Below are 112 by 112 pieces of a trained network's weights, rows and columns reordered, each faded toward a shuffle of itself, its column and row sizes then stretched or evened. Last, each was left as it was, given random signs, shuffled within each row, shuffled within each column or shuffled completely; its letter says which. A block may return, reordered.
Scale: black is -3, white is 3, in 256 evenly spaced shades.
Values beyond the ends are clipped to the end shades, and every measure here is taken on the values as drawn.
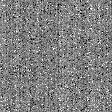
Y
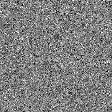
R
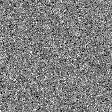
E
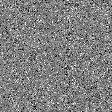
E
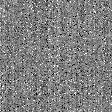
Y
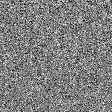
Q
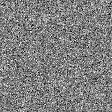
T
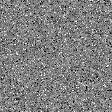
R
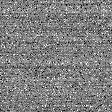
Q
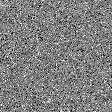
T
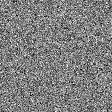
T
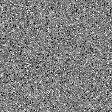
R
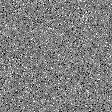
T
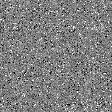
R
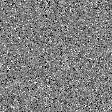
R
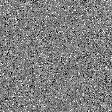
R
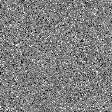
R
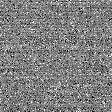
Q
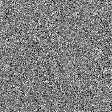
R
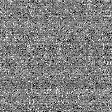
Y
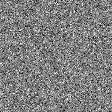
Q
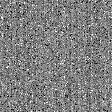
Y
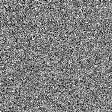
Q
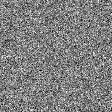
Y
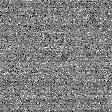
Q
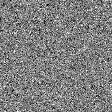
R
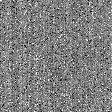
E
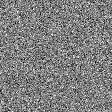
T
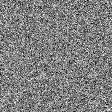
T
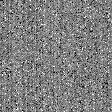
E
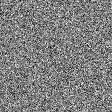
T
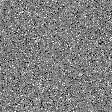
T
